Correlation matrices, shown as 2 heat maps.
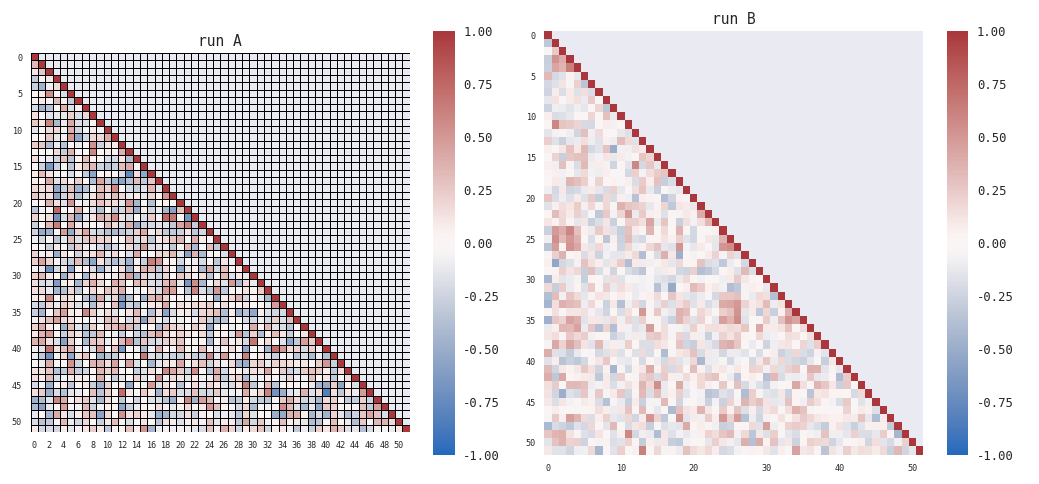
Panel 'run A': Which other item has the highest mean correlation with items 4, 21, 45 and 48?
47
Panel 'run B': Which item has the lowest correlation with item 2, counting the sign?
44
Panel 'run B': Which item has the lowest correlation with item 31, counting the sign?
17
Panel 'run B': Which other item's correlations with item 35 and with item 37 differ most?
0
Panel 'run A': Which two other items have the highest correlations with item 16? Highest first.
28, 45
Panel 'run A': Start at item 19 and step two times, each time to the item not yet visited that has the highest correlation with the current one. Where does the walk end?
18
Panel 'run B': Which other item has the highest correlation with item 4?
3
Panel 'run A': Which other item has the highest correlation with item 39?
30
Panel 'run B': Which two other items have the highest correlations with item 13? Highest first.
51, 34
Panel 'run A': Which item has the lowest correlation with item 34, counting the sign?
12
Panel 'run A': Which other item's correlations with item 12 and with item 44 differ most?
17
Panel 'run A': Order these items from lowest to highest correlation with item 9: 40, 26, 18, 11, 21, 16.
21, 26, 16, 11, 18, 40
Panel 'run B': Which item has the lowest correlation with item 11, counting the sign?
28
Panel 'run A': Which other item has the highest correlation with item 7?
35
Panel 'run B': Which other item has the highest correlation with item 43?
15
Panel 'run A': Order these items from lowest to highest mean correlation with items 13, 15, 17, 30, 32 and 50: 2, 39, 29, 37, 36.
36, 2, 29, 37, 39
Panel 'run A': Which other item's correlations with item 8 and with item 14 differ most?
13
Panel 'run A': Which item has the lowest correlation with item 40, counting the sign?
46
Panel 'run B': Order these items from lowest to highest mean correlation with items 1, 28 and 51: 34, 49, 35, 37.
49, 37, 35, 34
